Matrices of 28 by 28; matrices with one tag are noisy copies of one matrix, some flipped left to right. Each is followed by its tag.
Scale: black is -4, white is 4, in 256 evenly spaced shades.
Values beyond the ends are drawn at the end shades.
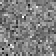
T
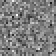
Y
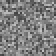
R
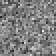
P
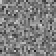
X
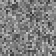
R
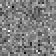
R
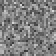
P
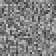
X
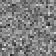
R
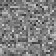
P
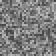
T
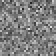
X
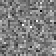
P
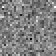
Y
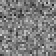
R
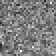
P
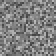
Y
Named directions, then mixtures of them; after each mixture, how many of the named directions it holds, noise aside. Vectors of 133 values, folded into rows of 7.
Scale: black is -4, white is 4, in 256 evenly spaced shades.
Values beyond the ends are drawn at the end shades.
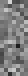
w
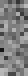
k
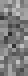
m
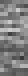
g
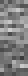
one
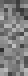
two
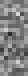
three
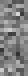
four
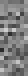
three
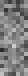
two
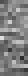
one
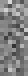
two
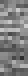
one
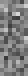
two
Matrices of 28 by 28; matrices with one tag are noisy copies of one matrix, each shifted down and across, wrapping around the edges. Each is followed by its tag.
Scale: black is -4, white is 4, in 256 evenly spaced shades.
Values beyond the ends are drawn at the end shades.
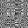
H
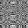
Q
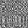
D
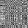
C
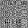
C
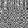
D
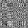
C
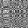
Q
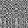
D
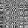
H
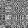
C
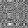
Q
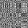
C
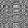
Q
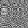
Q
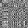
C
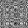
H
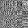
C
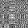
C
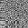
Q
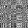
C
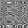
Q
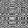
Q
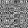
H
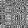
C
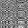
Q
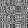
C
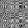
H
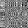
C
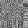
C
